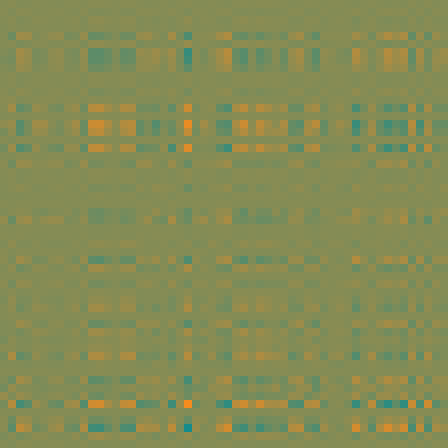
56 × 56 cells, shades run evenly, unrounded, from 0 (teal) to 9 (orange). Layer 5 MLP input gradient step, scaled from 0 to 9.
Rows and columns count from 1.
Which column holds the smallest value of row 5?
24
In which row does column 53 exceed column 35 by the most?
54
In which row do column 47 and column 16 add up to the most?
51
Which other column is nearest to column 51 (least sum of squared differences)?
29
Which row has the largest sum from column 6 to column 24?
16
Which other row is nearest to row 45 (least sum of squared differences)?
17
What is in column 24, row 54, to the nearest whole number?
0
